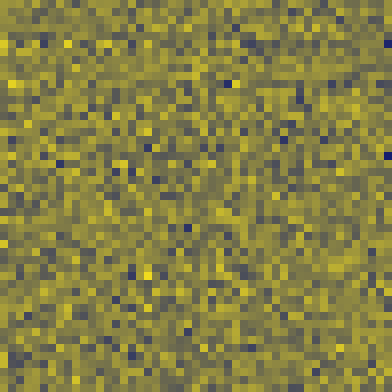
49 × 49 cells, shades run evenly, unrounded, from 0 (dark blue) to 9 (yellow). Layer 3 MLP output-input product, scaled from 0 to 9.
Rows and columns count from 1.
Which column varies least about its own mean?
46
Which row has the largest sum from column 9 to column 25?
10
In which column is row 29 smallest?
24
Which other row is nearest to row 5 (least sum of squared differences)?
41
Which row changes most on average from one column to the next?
17
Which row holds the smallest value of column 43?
3
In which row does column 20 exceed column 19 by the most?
19
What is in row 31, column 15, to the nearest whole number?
6
